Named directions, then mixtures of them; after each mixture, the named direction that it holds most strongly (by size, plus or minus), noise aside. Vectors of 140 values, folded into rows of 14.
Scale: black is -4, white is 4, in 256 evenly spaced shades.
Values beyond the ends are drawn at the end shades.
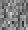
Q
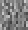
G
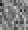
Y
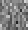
G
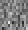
Q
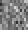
Y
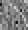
Y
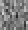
G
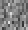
Q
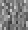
G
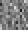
Y
